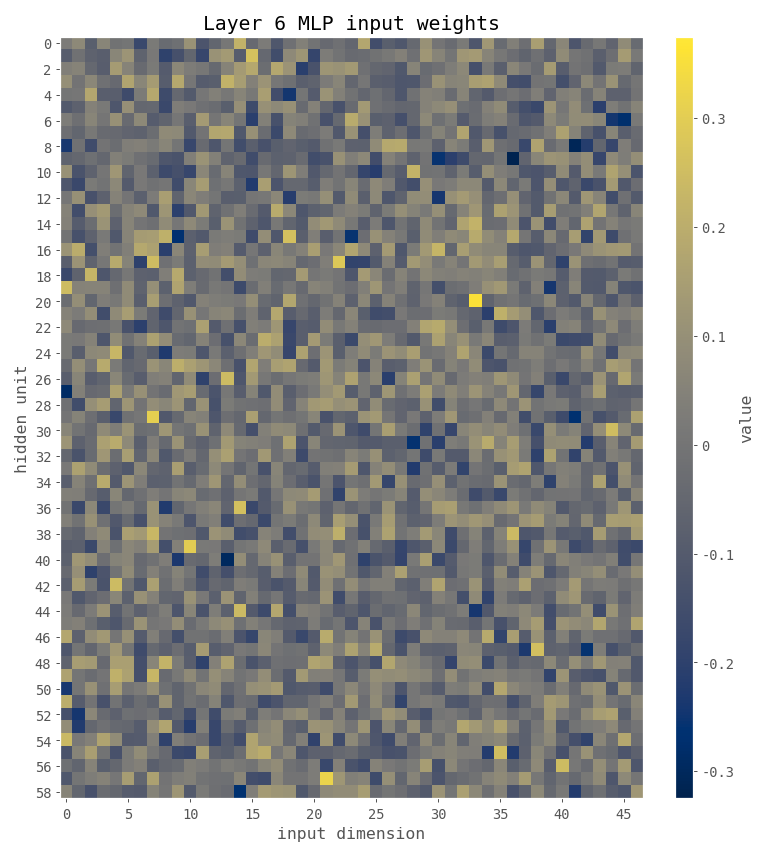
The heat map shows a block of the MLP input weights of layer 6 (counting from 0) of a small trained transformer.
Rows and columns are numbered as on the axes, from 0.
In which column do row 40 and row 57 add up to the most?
21
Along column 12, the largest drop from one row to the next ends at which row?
8
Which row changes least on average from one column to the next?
35
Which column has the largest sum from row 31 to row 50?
7
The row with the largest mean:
16
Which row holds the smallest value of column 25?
10
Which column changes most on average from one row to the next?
0
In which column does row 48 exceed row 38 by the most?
4
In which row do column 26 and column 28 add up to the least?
31
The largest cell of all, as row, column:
20, 33
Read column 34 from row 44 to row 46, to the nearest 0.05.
-0.1 0 0.2
